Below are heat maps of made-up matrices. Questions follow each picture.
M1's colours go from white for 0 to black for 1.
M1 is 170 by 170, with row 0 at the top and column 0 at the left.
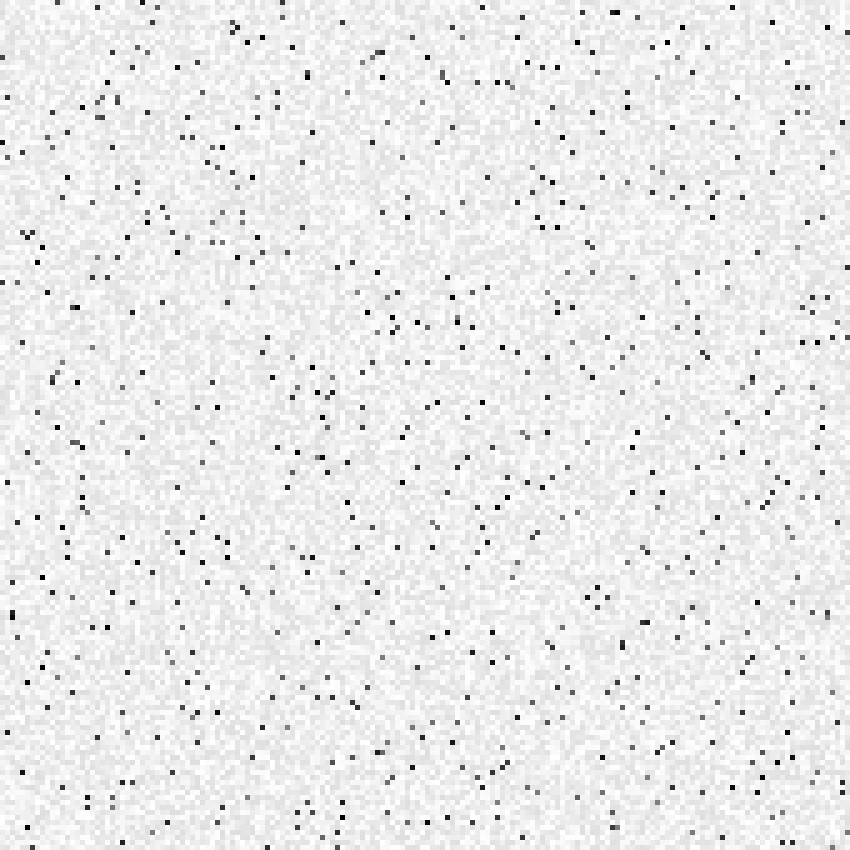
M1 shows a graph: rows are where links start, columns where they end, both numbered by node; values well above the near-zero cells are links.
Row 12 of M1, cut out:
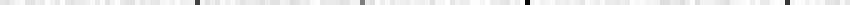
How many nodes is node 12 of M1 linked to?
4
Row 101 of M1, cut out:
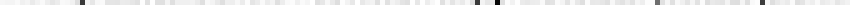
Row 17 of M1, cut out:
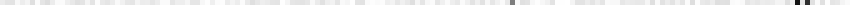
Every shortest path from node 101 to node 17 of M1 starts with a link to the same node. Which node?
node 131
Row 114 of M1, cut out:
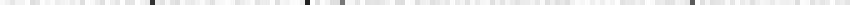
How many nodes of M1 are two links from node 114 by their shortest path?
7
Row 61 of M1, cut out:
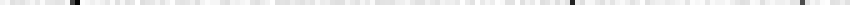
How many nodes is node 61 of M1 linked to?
4
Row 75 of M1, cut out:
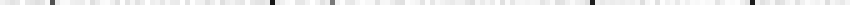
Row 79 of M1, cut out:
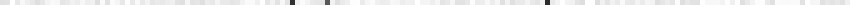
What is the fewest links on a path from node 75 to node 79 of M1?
6
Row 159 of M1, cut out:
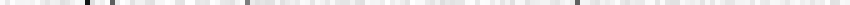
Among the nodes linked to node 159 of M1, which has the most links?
node 22
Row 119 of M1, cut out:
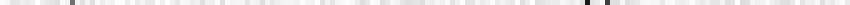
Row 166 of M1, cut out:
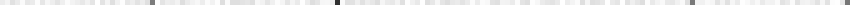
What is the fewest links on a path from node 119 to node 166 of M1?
3
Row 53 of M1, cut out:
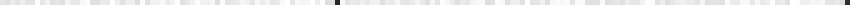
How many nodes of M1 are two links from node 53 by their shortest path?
3
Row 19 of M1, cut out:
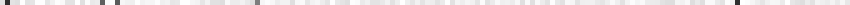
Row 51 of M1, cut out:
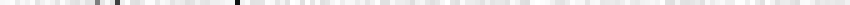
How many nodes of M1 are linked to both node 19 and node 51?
1
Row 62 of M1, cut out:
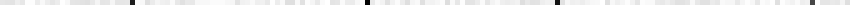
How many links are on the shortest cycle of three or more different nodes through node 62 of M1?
4
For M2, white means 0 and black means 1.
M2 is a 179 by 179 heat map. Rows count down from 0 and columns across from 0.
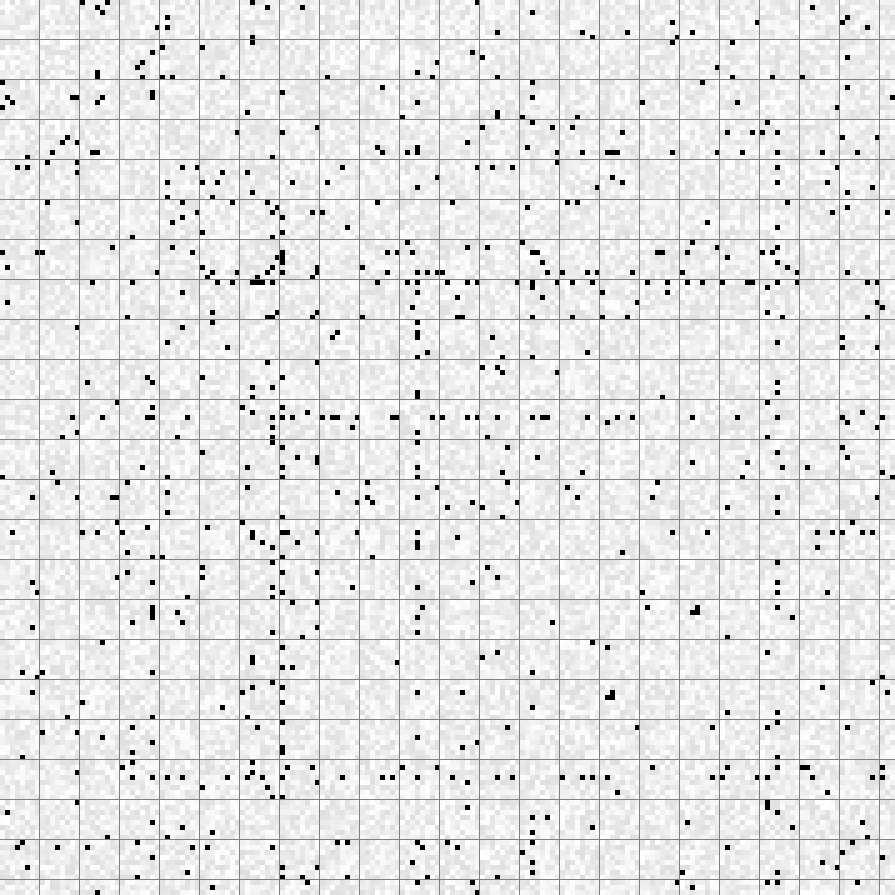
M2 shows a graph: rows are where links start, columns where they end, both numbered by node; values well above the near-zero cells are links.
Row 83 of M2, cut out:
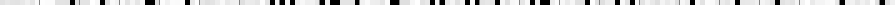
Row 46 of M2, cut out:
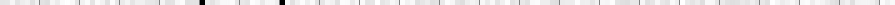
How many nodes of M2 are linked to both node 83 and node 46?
1
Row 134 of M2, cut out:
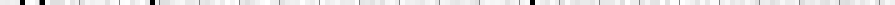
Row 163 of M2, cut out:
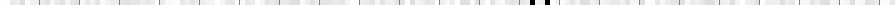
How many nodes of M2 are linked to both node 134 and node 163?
1
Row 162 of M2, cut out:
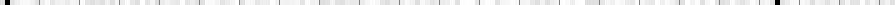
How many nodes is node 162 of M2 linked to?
2
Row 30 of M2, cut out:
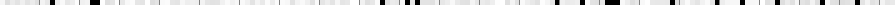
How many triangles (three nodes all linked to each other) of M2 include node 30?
5
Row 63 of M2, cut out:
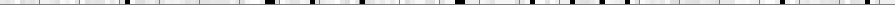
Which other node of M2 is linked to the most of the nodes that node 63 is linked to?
node 56
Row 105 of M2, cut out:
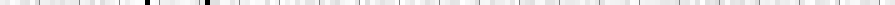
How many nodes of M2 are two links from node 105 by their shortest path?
4
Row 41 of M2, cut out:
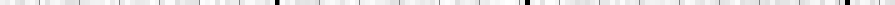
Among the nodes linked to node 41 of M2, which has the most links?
node 169
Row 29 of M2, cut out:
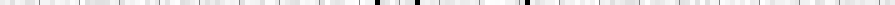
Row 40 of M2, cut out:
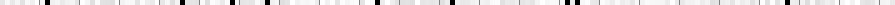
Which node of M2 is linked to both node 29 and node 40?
node 75
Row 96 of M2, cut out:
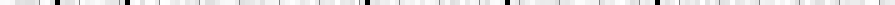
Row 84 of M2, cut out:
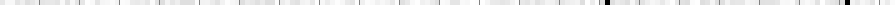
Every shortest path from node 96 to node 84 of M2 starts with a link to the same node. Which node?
node 11
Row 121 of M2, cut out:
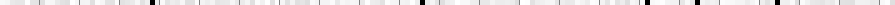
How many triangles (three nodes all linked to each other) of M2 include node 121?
1
